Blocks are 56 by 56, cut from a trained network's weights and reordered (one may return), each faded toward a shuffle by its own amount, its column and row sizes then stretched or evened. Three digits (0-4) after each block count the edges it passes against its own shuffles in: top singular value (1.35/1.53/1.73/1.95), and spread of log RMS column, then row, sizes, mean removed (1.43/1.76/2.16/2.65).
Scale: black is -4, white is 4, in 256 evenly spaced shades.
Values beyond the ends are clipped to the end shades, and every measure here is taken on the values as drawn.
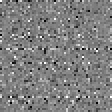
4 2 2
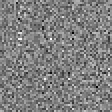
2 2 0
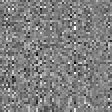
4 4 0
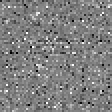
0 1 2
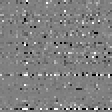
4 2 4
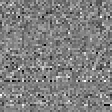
0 1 4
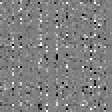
2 4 2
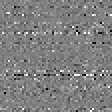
3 0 4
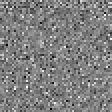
3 1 0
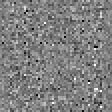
0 3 0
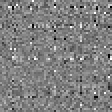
3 2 2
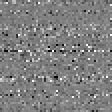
2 0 4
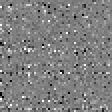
1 3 1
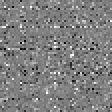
3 3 3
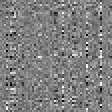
4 4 1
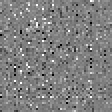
2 3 0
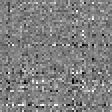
3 3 3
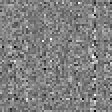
0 3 2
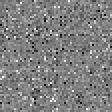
2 0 0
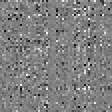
3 4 2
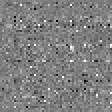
0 2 3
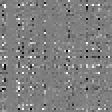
3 4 3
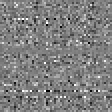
2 2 4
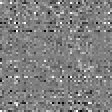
0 3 4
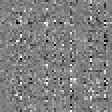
1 4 2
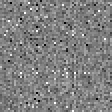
2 1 0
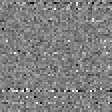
2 0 3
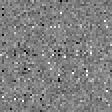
1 1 1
